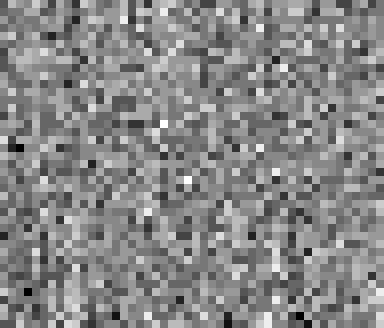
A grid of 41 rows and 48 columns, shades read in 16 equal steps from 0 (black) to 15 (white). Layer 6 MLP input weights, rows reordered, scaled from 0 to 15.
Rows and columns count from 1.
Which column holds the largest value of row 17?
20
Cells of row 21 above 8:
19
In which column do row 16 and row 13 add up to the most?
21
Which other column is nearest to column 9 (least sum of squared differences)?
7
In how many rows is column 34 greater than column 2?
17
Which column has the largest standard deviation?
39
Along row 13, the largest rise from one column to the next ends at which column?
14
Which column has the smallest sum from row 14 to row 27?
3
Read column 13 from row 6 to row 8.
5 8 6
